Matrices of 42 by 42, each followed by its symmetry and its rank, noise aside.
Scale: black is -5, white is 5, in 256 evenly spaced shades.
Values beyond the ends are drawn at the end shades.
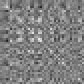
symmetric, rank three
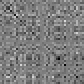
symmetric, rank four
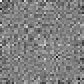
symmetric, rank six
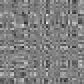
antisymmetric, rank four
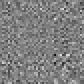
no symmetry, rank six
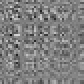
no symmetry, rank three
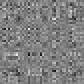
no symmetry, rank four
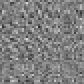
antisymmetric, rank four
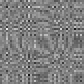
symmetric, rank three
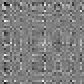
no symmetry, rank three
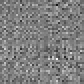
no symmetry, rank six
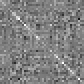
symmetric, rank six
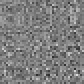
no symmetry, rank six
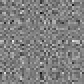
antisymmetric, rank four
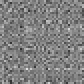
no symmetry, rank six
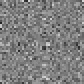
antisymmetric, rank six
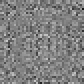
no symmetry, rank six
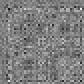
symmetric, rank six
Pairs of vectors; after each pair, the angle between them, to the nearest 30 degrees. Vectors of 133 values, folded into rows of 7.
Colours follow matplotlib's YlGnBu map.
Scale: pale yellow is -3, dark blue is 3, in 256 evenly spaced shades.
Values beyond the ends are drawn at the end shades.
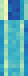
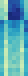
30 degrees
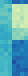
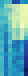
30 degrees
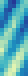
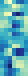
120 degrees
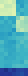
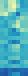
30 degrees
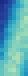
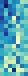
60 degrees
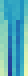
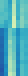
120 degrees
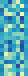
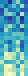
30 degrees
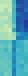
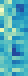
60 degrees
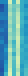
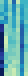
60 degrees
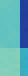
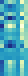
120 degrees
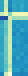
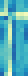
30 degrees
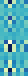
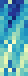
120 degrees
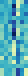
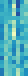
150 degrees
